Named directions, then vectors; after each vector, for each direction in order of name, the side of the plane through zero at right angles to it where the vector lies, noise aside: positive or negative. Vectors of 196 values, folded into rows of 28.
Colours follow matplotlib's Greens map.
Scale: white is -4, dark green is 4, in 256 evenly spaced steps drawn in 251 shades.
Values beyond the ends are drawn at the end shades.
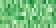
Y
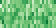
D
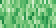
positive, negative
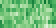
negative, positive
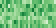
negative, negative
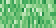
positive, positive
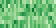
negative, negative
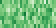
positive, negative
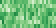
positive, negative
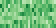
negative, negative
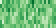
negative, positive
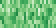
positive, negative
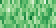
positive, negative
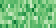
negative, negative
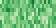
negative, positive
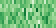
positive, negative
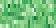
positive, positive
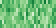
negative, positive
